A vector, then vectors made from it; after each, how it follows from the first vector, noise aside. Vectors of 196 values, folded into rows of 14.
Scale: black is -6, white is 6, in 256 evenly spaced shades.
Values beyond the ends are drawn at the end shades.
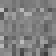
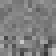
partly zeroed.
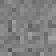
wrapped around, negated, shrunk.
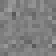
reversed, negated, shrunk.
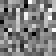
wrapped around, negated, scaled up.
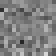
negated.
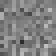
negated.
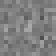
wrapped around, negated, shrunk.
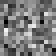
wrapped around, negated, scaled up.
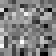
scaled up.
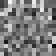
reversed, negated, scaled up.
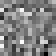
scaled up.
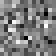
wrapped around, negated, scaled up.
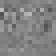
partly zeroed.
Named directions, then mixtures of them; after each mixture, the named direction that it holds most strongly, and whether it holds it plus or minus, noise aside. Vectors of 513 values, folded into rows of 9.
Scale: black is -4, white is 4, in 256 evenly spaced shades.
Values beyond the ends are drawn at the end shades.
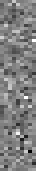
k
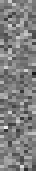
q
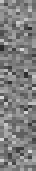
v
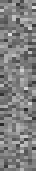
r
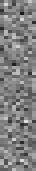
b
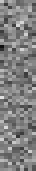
v, plus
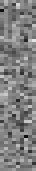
k, plus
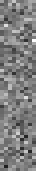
k, plus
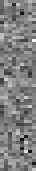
k, plus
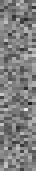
r, minus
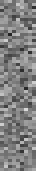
r, minus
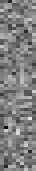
q, minus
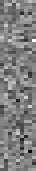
k, plus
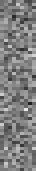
r, minus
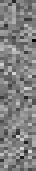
k, minus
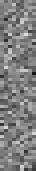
q, plus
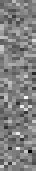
k, plus
